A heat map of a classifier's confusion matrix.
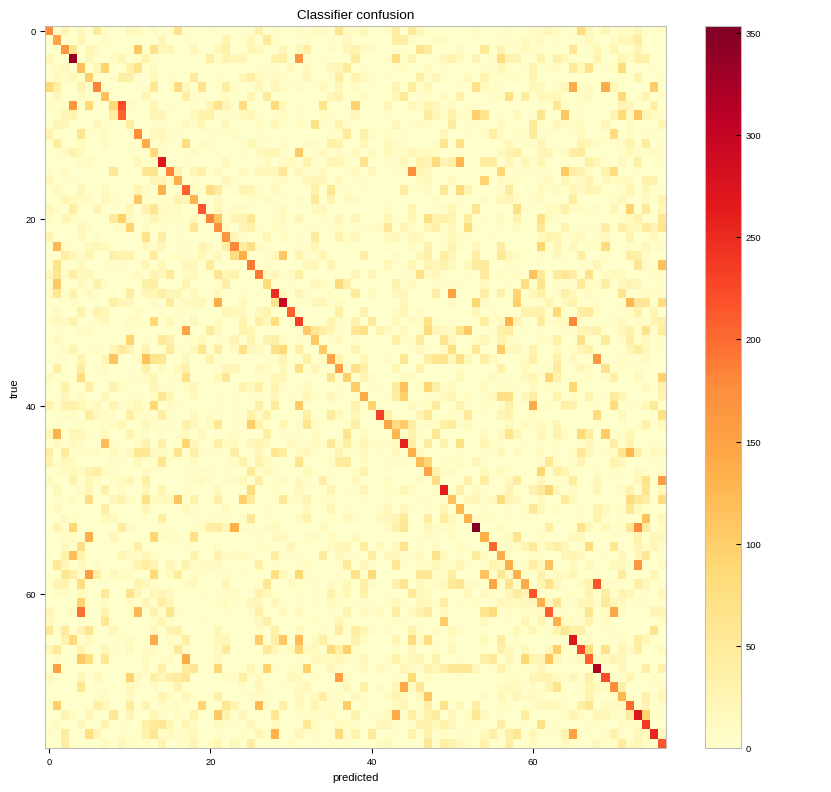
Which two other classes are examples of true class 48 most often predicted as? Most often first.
76, 74
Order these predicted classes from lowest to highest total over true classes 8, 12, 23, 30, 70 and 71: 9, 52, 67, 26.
52, 26, 67, 9
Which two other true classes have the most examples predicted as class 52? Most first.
32, 21
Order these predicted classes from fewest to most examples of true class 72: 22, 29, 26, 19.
29, 22, 19, 26
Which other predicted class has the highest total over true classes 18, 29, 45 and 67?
72
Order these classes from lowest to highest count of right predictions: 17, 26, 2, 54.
54, 2, 26, 17
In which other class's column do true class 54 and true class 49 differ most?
5
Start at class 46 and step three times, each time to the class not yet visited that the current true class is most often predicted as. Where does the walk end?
4
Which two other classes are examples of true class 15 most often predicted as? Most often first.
45, 64
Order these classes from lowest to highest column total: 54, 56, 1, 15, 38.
15, 38, 54, 56, 1
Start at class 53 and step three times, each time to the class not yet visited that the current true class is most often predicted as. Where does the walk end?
1
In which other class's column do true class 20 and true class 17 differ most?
14
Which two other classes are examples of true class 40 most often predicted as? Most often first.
60, 31
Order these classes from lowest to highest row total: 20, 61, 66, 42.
61, 42, 20, 66
